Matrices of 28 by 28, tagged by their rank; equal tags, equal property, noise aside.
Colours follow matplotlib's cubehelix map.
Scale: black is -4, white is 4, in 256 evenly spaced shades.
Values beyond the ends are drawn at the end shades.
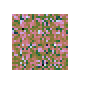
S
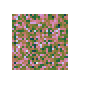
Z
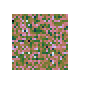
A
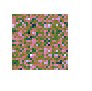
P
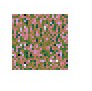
A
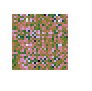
P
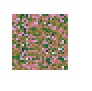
A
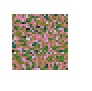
Z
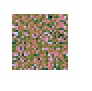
S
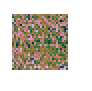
Z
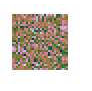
Z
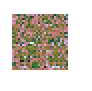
Z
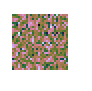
A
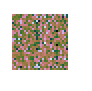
S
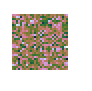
P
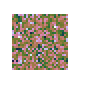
Z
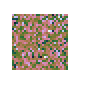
A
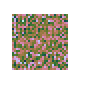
S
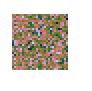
Z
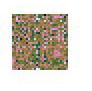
S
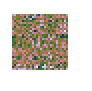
S
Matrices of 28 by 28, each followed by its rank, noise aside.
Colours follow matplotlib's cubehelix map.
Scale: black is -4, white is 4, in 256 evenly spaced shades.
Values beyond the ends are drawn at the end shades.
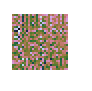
four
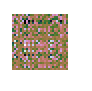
three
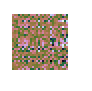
three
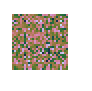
six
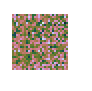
six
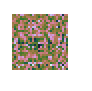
four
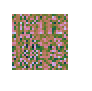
three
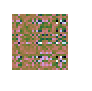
two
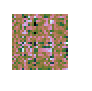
three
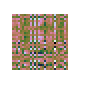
two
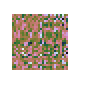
four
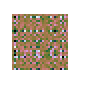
two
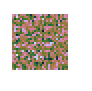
six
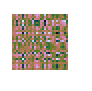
two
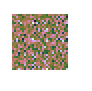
six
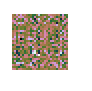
four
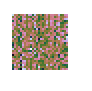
six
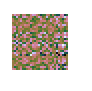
three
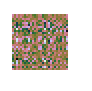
three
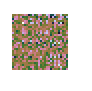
four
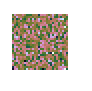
six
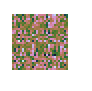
three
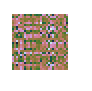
three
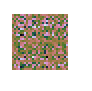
four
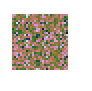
six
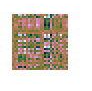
two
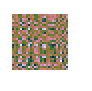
three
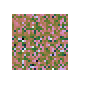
six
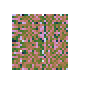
three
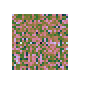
six
